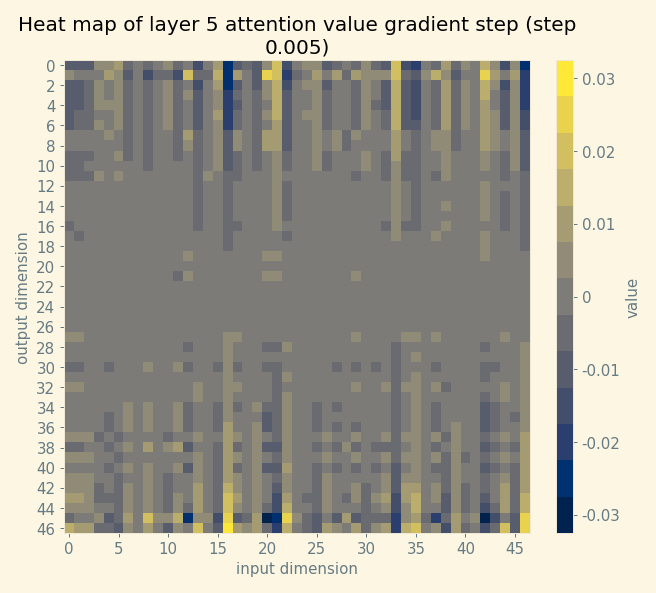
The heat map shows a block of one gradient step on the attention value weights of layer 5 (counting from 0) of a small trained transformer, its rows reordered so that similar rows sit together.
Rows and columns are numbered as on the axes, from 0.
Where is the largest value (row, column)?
46, 16
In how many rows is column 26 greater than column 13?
15
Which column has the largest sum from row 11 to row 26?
21
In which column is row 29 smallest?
33
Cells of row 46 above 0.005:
17
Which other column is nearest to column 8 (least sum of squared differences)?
11
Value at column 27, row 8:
0.005
